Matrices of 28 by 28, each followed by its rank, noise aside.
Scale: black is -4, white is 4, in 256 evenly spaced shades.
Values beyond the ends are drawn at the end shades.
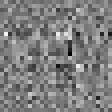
four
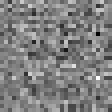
six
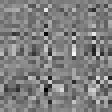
three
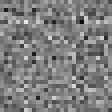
five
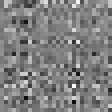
four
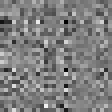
three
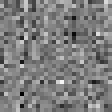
four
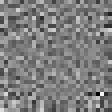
four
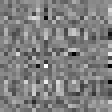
three
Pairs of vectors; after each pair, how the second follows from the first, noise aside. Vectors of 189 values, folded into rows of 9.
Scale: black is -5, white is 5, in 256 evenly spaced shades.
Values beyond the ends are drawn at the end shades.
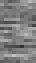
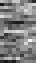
wrapped around, scaled up.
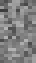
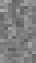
negated, shrunk.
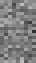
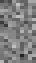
shuffled.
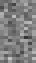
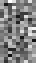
wrapped around, negated, scaled up.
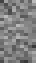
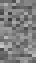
shuffled.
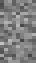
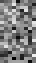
wrapped around, negated, scaled up.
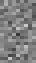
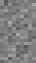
negated, shrunk.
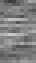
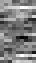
wrapped around, scaled up.
